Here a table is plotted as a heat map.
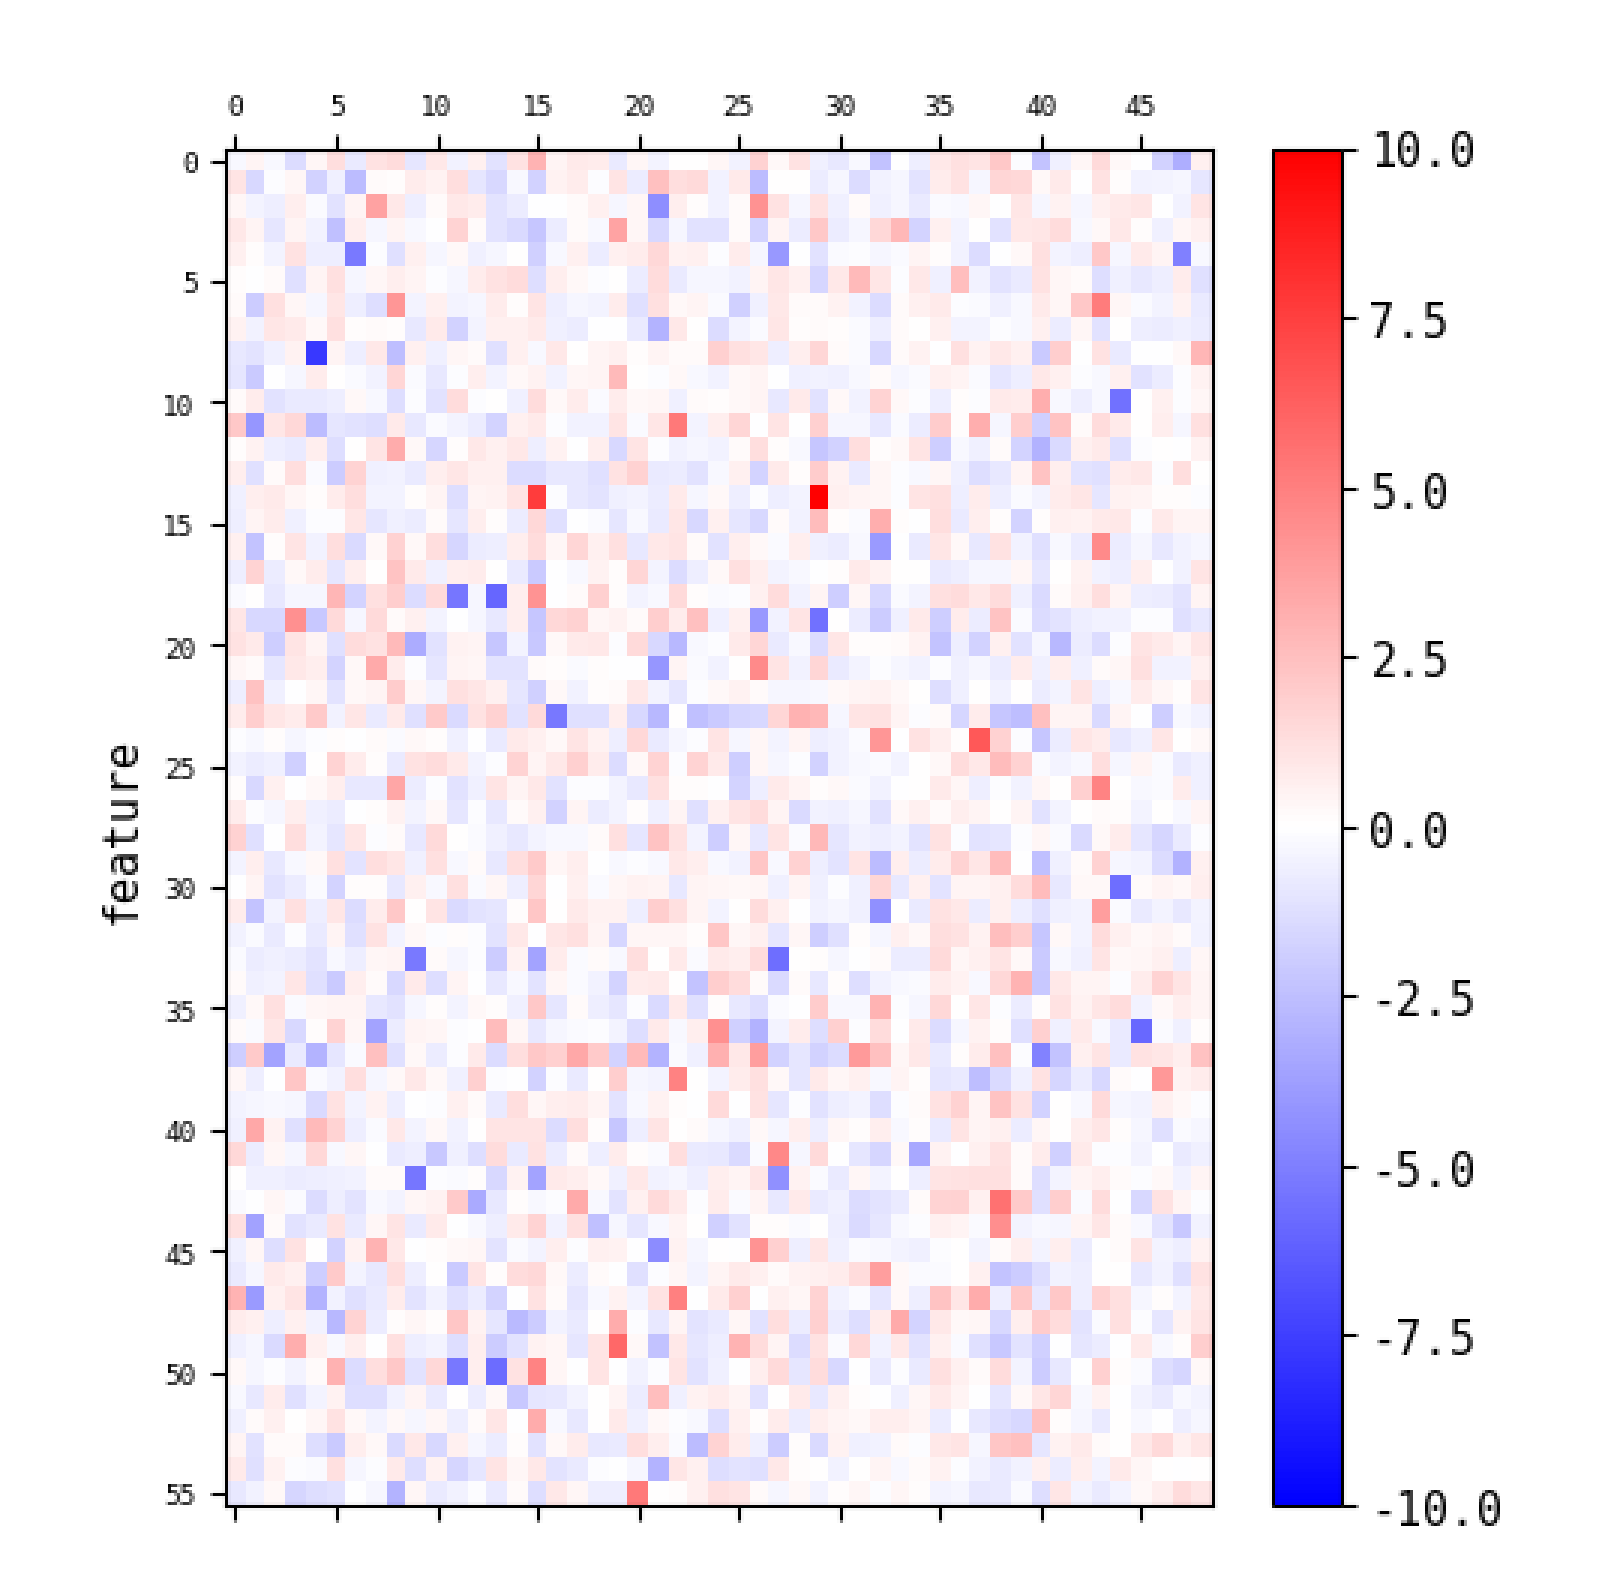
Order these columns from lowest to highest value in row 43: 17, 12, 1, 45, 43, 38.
12, 45, 1, 43, 17, 38
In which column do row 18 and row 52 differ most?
13
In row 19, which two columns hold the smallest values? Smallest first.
29, 26
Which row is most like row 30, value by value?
10
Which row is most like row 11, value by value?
47
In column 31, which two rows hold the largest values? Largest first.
37, 5
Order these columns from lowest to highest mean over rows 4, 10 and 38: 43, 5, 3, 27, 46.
27, 5, 43, 3, 46
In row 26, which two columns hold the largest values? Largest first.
43, 8
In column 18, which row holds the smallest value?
44
